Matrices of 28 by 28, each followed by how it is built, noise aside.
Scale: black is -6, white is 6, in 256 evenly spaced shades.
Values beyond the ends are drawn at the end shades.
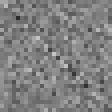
diagonal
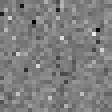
sparse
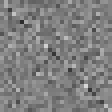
diagonal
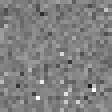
sparse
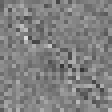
banded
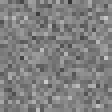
noise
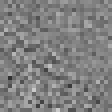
lower triangular
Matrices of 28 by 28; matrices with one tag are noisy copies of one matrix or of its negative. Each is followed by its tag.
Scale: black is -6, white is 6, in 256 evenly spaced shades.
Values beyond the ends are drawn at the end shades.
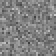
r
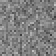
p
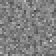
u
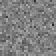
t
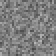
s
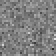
s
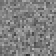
s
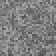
r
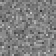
s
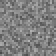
s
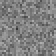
r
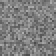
s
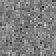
t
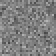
p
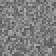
u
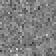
u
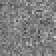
p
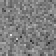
r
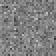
p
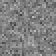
u
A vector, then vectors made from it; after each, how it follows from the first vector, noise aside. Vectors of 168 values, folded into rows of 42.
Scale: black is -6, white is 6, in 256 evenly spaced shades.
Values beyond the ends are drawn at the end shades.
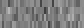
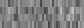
copied.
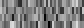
wrapped around, scaled up.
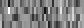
scaled up.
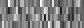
negated, scaled up.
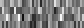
wrapped around, negated, scaled up.
